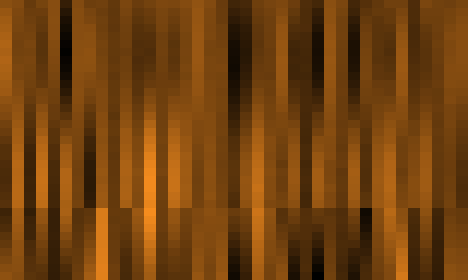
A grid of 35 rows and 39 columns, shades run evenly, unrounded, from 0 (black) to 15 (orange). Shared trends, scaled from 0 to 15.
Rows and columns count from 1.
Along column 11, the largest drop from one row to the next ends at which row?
27
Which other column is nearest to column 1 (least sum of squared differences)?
24
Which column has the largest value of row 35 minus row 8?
9
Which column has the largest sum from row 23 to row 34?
13
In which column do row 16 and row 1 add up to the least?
20
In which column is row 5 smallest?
6
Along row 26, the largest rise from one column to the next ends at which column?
4
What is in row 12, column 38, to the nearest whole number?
8
